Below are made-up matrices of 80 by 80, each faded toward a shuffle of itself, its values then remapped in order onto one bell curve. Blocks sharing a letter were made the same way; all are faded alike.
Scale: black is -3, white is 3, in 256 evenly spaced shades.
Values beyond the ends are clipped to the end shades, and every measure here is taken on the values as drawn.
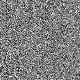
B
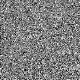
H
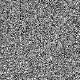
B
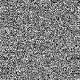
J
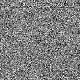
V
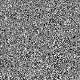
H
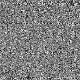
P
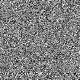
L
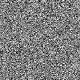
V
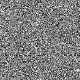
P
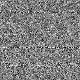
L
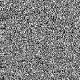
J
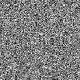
V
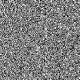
V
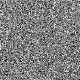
H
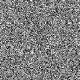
J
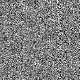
B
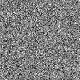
V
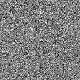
V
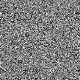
P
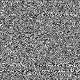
L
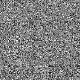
P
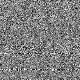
L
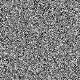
H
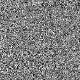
H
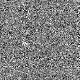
P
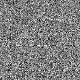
P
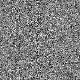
B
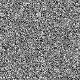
P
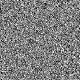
V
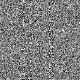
B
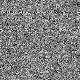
L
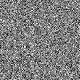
V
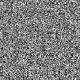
J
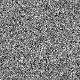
H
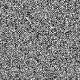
V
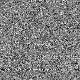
L
